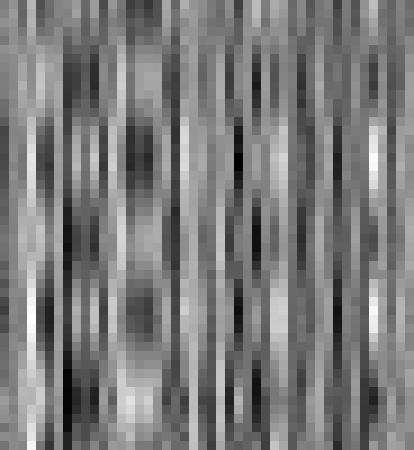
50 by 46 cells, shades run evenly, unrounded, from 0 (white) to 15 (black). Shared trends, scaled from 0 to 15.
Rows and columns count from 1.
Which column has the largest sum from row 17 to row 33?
8
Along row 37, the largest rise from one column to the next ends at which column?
5
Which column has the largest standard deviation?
42
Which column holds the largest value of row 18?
27
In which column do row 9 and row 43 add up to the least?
14
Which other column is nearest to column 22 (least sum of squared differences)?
25
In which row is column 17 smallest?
45
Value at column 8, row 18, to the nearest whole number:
10
